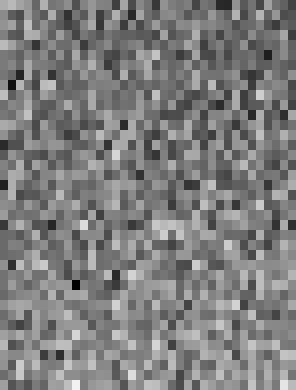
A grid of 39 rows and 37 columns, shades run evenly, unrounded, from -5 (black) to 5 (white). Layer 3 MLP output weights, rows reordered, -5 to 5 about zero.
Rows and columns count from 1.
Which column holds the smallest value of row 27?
2
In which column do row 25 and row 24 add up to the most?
15
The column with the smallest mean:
23
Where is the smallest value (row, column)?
29, 10
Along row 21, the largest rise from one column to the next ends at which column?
26
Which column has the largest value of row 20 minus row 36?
8
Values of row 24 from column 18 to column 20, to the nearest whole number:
1 0 1
